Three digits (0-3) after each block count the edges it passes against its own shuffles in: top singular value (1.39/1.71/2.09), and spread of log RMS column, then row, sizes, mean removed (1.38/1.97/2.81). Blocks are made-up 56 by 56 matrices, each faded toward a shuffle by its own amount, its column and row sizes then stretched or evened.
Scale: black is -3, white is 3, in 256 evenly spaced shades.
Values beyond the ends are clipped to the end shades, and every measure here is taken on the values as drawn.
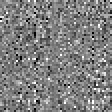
1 2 0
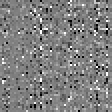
2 3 1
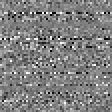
1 0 3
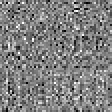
3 1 1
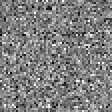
1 0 1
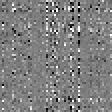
2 3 2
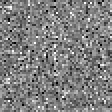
0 1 0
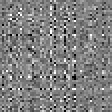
3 3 2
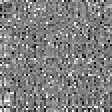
3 1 1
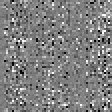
0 3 1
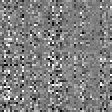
1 3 2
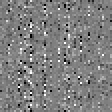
0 3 0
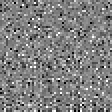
2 0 1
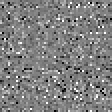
0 1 2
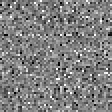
1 0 1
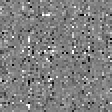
0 2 1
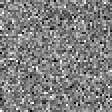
0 0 0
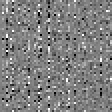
0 3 0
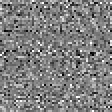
2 1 2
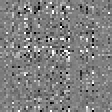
1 3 2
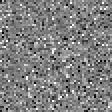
0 1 0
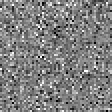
1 2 0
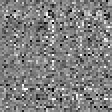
2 2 2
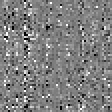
2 3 1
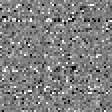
1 0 2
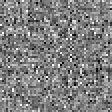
2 0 1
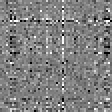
3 2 2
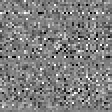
2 1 3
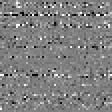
1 0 3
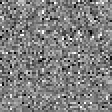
1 1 2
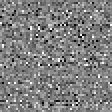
1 0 2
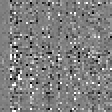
0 3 2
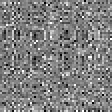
3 2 1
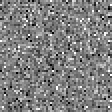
0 1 0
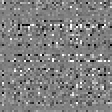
1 2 3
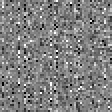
0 3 0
